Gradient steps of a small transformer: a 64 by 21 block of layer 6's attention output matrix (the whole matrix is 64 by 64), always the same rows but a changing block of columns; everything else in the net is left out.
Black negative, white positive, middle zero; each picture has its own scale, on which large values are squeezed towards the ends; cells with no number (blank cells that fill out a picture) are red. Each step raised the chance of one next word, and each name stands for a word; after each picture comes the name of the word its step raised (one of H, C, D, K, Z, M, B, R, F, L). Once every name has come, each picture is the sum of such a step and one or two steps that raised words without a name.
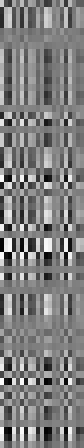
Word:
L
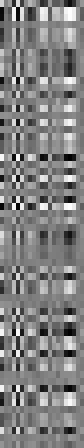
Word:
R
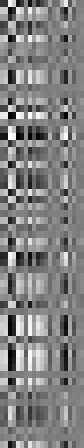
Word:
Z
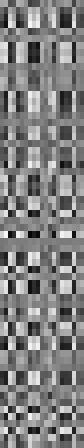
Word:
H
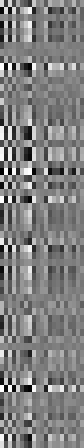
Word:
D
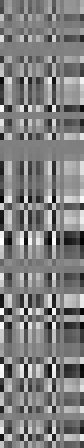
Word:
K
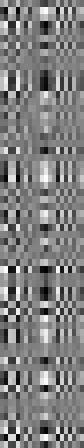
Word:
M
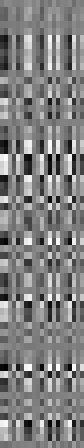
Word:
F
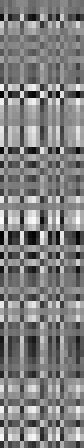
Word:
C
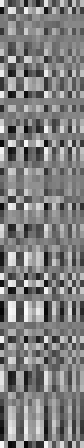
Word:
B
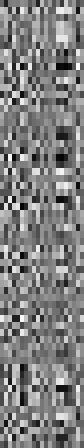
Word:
D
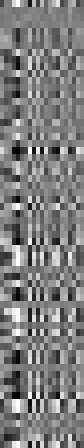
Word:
L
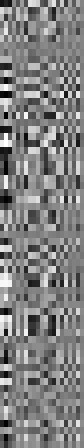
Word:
Z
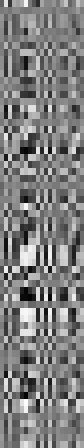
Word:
K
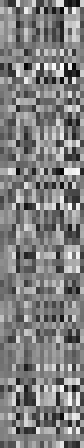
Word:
D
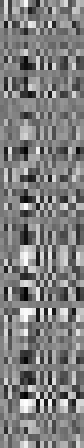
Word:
M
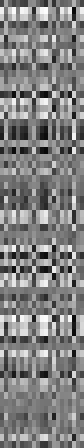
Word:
Z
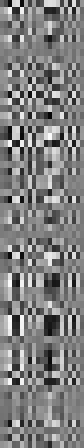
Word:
Z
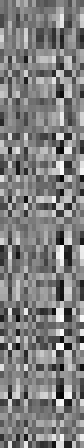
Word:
F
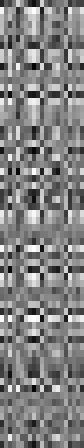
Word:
D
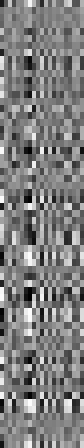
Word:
K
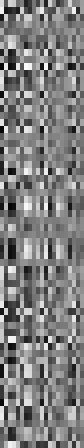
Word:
B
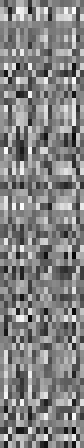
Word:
R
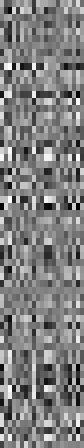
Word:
D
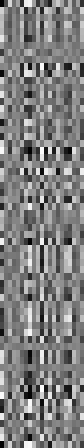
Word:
D
